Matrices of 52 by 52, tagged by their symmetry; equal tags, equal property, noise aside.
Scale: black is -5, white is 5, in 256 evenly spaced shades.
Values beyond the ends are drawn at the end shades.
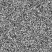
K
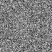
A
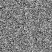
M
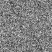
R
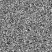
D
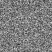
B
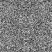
B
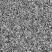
D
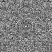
B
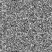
A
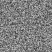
D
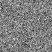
M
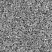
R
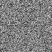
B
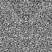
B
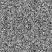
A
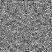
B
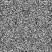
B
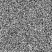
D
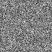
R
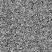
D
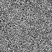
K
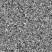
D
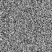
A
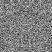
B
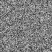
M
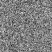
D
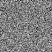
B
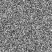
M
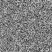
M
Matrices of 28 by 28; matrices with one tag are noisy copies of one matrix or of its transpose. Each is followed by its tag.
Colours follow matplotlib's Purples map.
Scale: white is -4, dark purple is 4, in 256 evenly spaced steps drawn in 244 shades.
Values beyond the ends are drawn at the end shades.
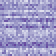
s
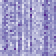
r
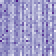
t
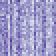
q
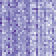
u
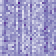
r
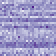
s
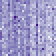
u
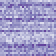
r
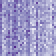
u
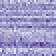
s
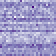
r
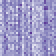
r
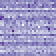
q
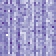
q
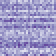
s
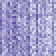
u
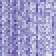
u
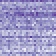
u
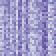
s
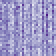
t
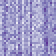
r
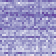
u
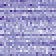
q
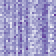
s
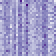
s
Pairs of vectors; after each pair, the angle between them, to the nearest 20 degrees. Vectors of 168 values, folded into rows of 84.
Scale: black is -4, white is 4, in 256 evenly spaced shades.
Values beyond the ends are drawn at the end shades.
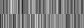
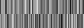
100 degrees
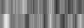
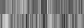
40 degrees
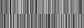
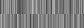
120 degrees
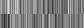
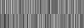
60 degrees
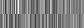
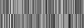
80 degrees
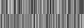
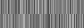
80 degrees
